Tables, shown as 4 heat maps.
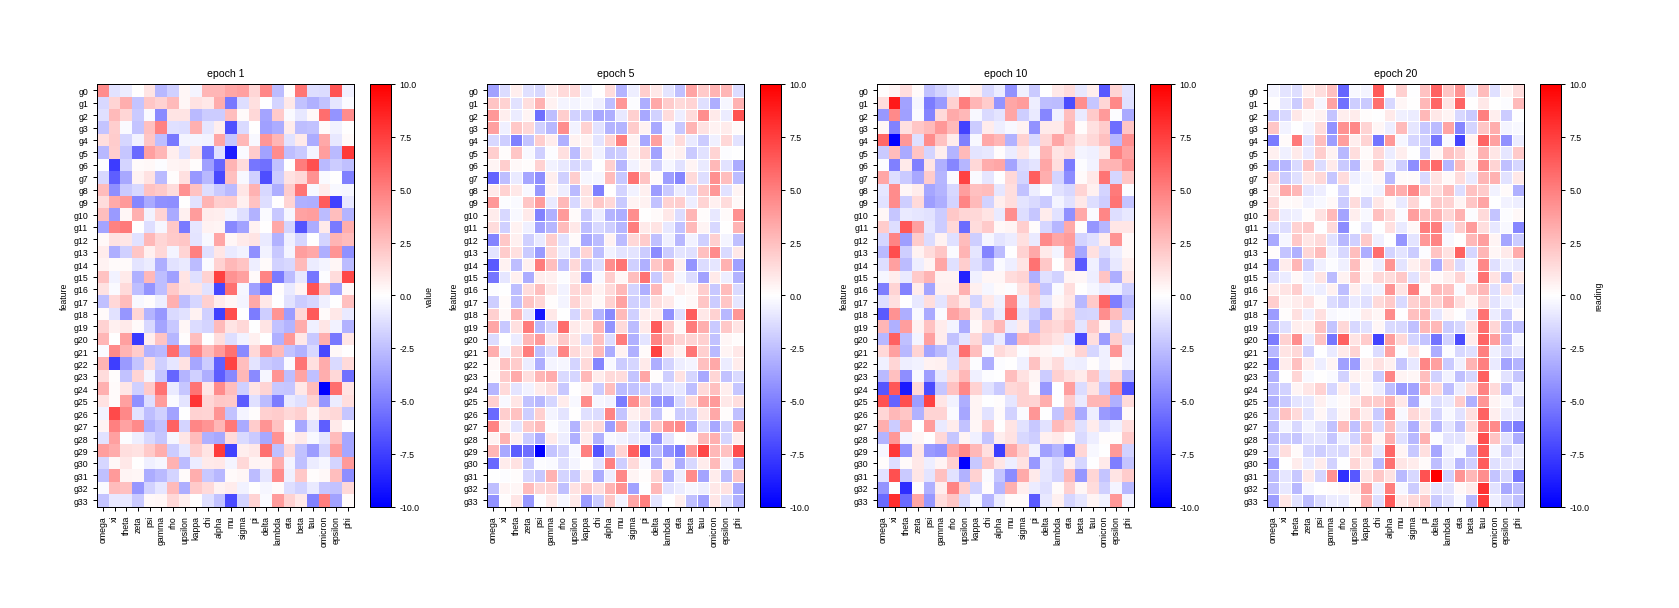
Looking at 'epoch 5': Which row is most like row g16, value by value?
g17
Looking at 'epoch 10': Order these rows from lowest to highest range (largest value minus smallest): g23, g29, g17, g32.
g23, g17, g32, g29
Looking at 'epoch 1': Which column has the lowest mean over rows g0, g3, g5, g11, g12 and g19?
mu
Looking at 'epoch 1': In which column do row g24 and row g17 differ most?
omicron
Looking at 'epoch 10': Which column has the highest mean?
xi
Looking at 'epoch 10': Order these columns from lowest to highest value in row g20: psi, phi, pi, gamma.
phi, gamma, pi, psi
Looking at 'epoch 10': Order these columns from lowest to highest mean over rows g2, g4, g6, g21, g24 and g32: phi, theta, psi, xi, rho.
theta, psi, phi, xi, rho
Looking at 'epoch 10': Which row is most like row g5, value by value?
g12
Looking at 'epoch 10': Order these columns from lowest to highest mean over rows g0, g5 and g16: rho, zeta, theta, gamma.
theta, rho, gamma, zeta
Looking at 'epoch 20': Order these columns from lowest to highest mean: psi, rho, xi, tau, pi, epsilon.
epsilon, rho, xi, psi, pi, tau
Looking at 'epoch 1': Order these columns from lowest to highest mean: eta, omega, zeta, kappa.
zeta, eta, omega, kappa
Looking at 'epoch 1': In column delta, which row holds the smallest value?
g7
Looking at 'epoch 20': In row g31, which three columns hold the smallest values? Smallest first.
rho, upsilon, phi
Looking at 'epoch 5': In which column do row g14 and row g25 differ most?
mu
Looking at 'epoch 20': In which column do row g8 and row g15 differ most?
sigma
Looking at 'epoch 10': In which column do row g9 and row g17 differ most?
epsilon
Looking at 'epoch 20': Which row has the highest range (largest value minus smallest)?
g31
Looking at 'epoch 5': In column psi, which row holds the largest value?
g14
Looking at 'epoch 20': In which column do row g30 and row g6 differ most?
delta
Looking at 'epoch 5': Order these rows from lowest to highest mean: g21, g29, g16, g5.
g29, g5, g16, g21
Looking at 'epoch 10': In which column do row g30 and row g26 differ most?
pi
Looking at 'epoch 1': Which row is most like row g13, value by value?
g10
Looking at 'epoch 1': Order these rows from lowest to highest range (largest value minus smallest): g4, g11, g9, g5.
g4, g11, g9, g5
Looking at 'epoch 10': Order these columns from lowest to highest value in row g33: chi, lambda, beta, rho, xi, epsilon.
chi, beta, lambda, rho, epsilon, xi
